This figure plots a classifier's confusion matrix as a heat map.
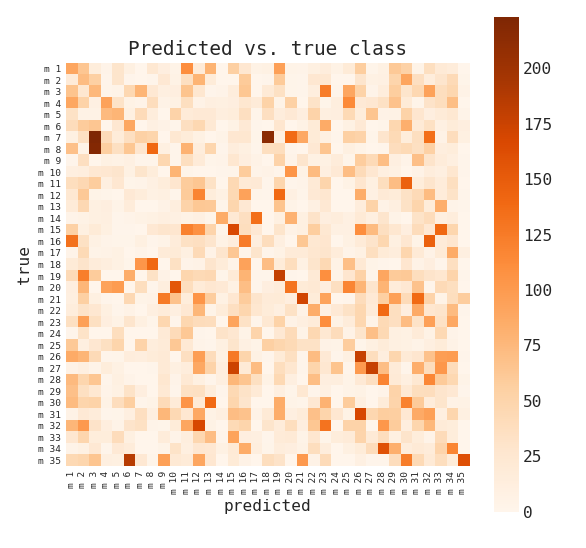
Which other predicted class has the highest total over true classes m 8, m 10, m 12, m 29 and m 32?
m 3
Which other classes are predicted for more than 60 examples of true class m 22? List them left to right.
m 12, m 28, m 31, m 34
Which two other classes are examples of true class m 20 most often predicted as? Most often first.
m 10, m 25
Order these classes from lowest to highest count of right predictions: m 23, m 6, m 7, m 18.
m 7, m 18, m 6, m 23
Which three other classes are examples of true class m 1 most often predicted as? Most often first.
m 11, m 19, m 13
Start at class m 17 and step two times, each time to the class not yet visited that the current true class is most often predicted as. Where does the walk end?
m 28
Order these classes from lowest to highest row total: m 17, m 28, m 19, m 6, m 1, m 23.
m 17, m 6, m 1, m 28, m 23, m 19
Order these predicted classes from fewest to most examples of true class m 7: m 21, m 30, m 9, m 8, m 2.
m 9, m 30, m 2, m 8, m 21
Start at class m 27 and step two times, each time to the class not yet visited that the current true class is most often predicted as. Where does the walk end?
m 33
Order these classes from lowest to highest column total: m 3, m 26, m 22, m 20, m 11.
m 20, m 22, m 3, m 11, m 26
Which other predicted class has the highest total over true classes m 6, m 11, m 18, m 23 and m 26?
m 30
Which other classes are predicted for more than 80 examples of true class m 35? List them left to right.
m 6, m 9, m 12, m 21, m 30
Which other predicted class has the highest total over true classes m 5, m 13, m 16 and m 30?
m 1
